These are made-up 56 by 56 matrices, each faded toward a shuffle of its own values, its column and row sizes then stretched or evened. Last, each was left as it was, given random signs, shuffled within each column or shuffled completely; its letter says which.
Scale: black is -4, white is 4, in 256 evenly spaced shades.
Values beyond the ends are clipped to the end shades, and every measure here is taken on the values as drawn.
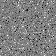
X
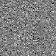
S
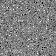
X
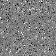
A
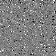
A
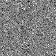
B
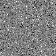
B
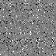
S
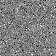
X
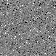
X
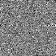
A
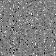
B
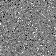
X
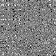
S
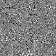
A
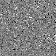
A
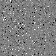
B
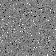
X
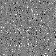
A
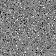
X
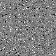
A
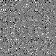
S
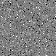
B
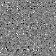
S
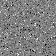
X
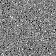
X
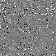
A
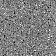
X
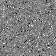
X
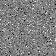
X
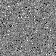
X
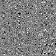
S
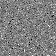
X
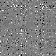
S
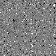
S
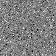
X
